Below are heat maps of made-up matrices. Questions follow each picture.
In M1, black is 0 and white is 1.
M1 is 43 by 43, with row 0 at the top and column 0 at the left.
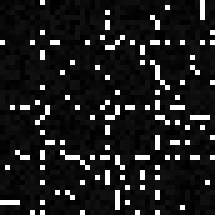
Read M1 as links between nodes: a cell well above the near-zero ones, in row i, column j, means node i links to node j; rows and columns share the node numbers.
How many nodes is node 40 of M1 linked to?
7
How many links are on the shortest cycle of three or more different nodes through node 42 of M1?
3
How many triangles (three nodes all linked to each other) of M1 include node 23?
6
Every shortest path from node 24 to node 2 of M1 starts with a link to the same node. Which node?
node 35
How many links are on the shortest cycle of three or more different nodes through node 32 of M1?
5
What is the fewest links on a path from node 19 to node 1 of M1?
4
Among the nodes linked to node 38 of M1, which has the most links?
node 31
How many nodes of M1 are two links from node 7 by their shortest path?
4
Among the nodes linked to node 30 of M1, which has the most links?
node 8
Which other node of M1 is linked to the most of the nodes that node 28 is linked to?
node 21
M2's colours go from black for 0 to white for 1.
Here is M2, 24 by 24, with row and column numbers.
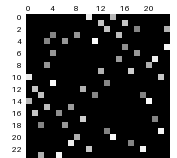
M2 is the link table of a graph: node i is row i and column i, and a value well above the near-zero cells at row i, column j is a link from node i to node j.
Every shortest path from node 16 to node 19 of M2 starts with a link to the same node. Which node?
node 5
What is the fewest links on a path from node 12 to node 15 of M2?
5
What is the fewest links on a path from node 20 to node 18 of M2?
5
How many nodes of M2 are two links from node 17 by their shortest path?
2
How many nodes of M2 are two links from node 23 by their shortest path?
3
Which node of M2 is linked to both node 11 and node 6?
node 4
